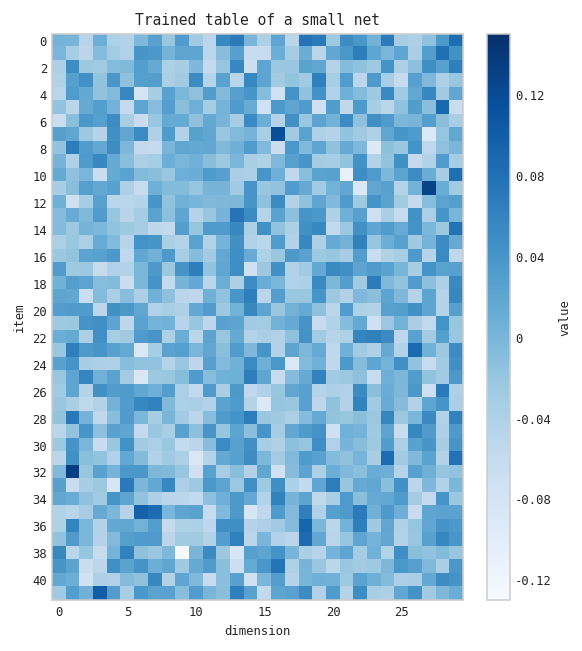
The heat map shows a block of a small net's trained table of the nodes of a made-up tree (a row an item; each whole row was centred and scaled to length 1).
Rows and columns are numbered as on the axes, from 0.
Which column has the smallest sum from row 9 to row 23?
5
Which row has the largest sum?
41
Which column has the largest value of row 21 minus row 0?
2
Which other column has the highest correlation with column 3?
17
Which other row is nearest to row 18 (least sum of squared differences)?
3
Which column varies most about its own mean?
14
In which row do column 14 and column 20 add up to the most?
33
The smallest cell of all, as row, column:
38, 9
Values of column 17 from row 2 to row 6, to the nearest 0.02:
-0.02 -0.02 0.04 0.02 0.04
